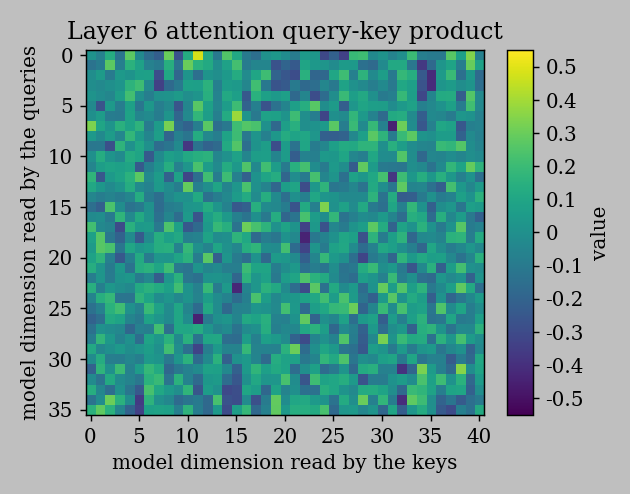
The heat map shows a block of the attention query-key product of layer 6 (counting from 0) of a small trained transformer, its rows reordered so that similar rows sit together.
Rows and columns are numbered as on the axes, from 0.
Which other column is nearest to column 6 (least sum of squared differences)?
13
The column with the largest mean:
12
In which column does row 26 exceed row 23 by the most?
22
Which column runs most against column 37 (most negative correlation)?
19
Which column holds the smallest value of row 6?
24
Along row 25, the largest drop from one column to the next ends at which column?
28
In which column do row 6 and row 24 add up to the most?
31
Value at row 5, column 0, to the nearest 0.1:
0
